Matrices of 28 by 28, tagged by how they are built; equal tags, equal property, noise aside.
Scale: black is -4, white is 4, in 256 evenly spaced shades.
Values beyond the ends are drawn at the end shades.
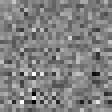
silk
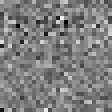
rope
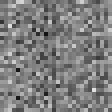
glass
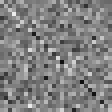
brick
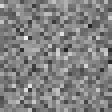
glass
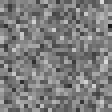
glass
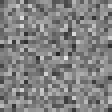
glass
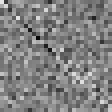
brick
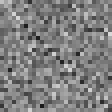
brick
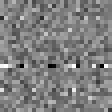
rope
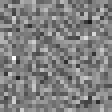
glass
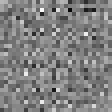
silk
